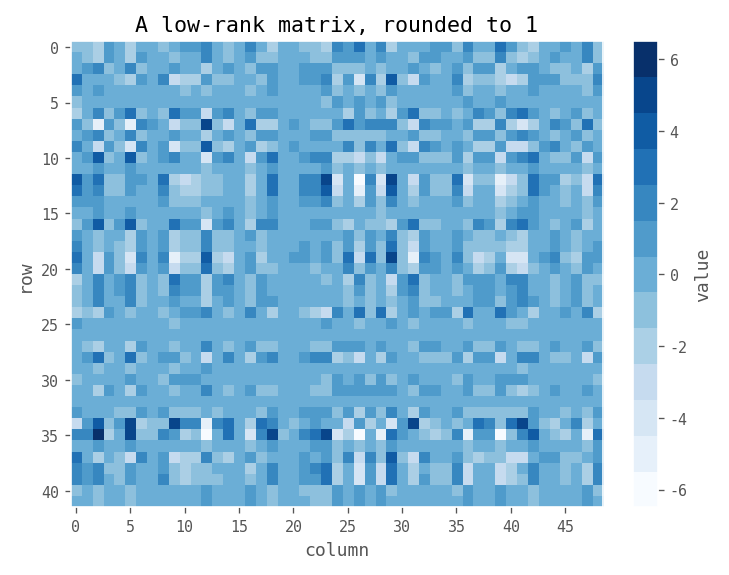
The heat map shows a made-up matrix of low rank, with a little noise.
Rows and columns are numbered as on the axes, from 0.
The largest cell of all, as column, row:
2, 35
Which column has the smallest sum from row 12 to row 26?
26
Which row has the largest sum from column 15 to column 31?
7
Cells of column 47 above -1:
20
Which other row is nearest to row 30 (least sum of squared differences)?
5
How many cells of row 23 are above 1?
3
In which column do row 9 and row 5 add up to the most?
12
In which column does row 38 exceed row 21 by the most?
29
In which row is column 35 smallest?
24
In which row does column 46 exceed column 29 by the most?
34
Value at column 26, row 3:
-4
